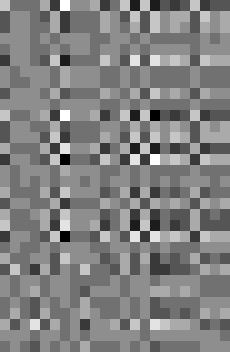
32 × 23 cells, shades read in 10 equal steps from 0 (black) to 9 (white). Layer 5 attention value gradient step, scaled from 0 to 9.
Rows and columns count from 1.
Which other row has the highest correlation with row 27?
30
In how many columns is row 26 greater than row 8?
7
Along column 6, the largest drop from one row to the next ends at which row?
14
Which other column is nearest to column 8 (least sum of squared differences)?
10
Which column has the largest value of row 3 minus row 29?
16
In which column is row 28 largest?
9
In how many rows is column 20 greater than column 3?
8
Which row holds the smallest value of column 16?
11
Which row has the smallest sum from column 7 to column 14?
15
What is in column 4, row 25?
2
